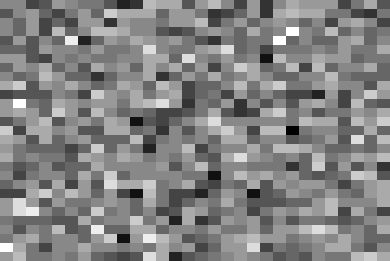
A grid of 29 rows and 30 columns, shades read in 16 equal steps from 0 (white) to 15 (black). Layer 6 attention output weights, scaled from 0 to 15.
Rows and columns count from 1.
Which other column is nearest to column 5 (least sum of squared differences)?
26
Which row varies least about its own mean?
18
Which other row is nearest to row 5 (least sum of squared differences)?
10
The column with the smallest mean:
12
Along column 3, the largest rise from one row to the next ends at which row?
25
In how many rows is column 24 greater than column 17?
10
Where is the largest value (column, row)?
23, 15
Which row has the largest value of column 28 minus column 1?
28
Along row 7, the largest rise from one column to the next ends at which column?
21
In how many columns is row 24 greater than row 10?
16
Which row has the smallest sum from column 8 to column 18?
6
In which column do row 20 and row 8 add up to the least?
19
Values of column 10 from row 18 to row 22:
5 7 9 5 11
